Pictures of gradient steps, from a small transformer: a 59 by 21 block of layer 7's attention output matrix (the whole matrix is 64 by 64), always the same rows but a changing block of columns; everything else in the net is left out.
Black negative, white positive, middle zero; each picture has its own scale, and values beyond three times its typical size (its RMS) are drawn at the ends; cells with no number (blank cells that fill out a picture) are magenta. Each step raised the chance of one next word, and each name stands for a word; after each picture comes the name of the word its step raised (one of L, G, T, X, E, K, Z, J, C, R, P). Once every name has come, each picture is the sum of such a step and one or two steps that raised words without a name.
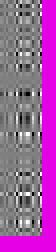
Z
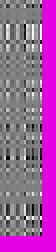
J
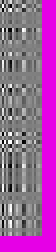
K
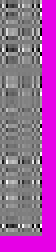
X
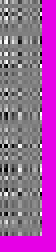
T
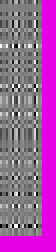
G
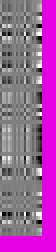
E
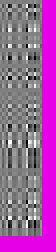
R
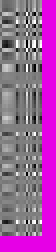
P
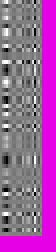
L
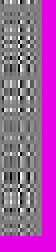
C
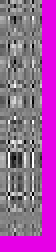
K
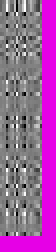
E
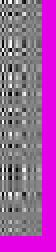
C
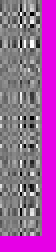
P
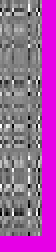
K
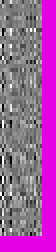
C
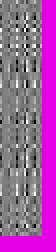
P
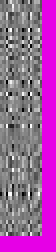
C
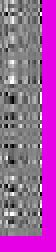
G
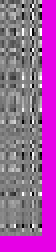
X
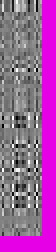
G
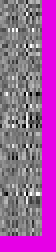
Z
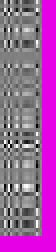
K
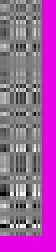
G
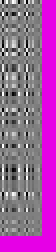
C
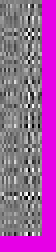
Z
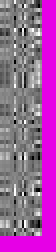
X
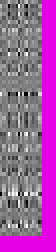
Z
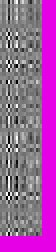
L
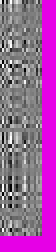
L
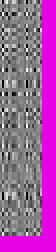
C
